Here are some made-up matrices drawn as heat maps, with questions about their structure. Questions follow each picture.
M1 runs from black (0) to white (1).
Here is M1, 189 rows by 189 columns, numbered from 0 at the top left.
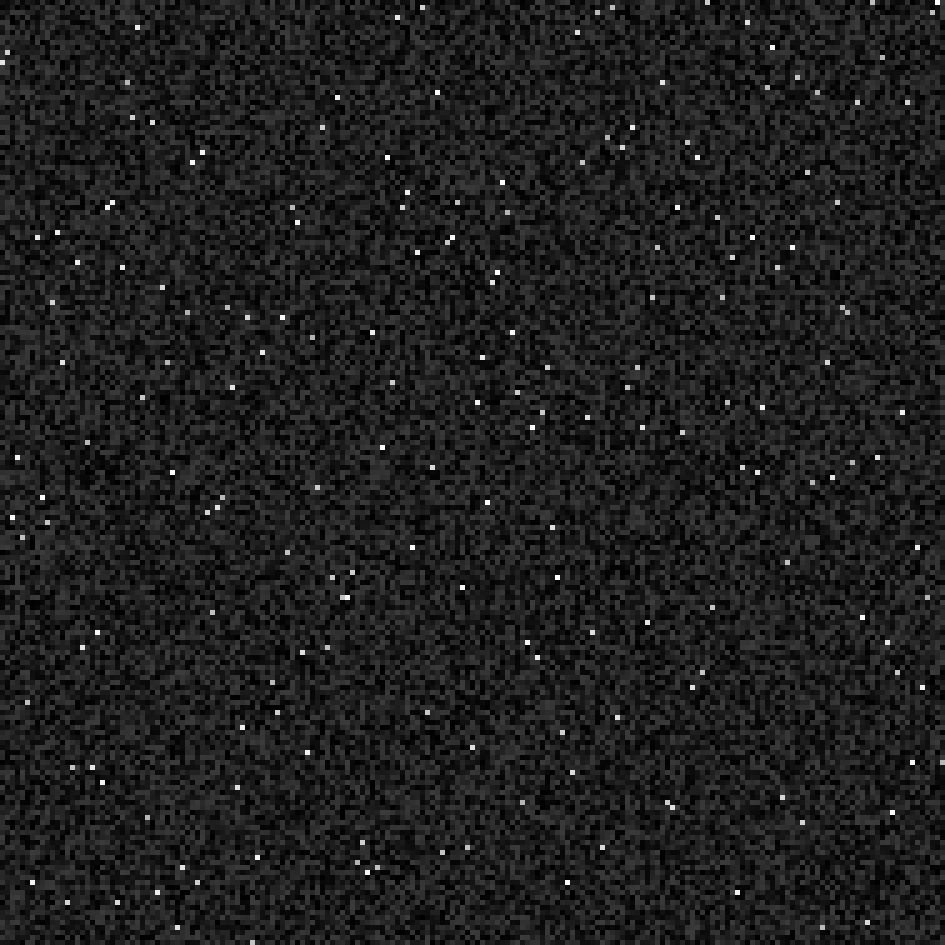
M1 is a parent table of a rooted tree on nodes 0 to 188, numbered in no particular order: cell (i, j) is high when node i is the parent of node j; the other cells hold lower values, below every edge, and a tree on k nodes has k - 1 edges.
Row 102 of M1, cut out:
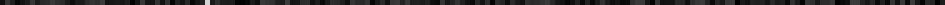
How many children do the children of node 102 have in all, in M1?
4
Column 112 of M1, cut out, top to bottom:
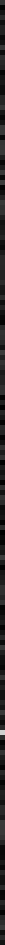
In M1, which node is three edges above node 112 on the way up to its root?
171
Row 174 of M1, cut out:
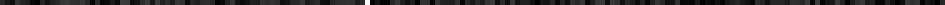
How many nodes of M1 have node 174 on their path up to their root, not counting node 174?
10
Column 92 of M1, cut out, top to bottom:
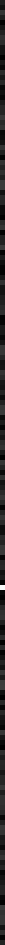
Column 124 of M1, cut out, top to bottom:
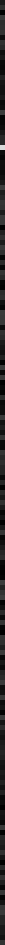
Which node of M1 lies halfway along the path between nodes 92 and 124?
153
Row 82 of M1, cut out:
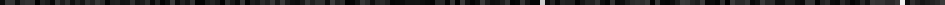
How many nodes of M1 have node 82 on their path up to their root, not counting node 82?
5
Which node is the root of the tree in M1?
53
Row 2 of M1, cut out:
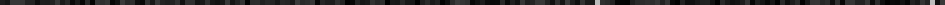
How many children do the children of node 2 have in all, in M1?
3
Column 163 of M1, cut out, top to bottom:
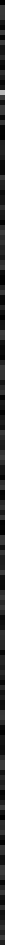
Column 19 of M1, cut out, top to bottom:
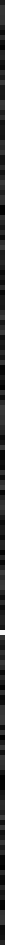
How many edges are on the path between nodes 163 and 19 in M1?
7
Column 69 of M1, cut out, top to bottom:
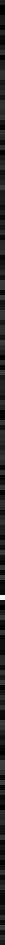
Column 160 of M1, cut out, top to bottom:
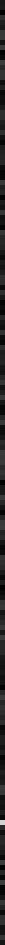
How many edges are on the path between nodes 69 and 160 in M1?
4
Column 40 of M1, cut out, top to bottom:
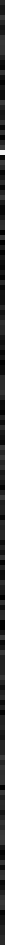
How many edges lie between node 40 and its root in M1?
3
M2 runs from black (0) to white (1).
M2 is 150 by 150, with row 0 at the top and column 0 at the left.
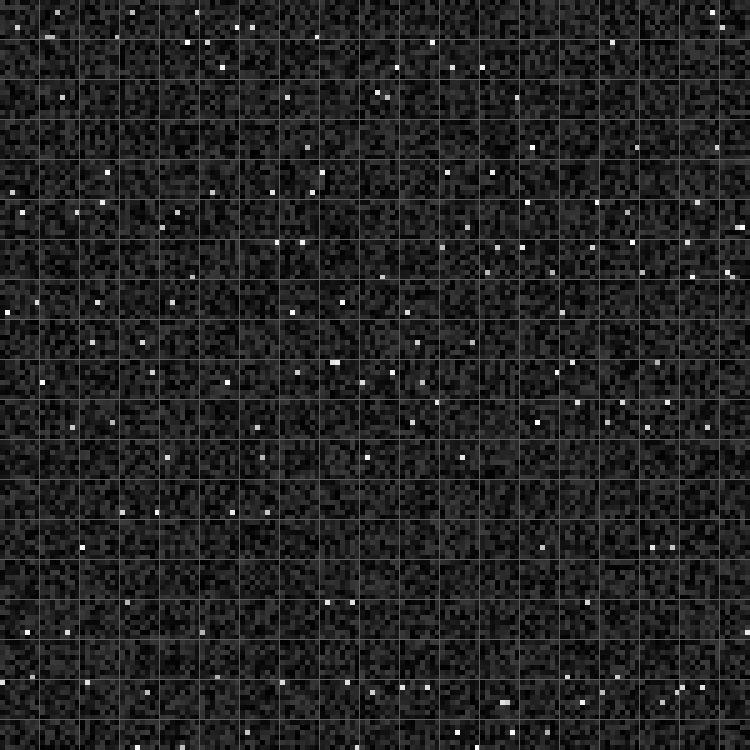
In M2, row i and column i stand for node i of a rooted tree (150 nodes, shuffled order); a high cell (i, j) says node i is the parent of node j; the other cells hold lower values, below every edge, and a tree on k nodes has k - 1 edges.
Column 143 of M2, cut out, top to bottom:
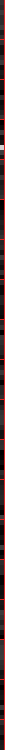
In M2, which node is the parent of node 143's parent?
138
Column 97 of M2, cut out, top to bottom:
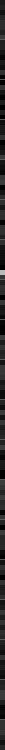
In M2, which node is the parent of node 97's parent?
38
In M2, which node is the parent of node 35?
42
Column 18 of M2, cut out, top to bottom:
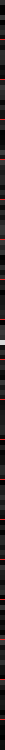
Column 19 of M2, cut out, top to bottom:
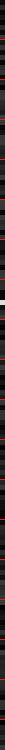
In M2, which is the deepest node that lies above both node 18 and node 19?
60
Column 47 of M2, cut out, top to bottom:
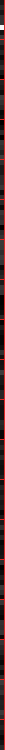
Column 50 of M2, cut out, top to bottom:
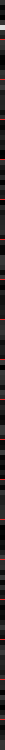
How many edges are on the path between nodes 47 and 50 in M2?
2
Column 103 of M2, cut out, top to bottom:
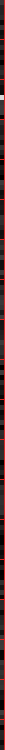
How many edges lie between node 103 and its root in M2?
3
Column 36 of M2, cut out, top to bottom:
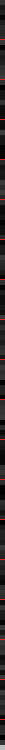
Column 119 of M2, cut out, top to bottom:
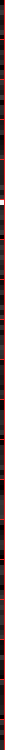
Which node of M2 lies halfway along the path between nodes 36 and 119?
126
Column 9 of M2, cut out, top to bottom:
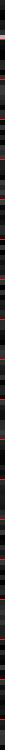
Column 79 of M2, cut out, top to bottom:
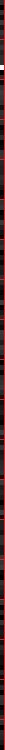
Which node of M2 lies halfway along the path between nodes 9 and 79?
48
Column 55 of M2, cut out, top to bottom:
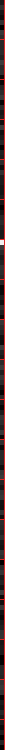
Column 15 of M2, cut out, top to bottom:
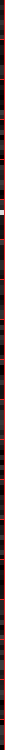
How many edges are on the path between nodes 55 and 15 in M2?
3
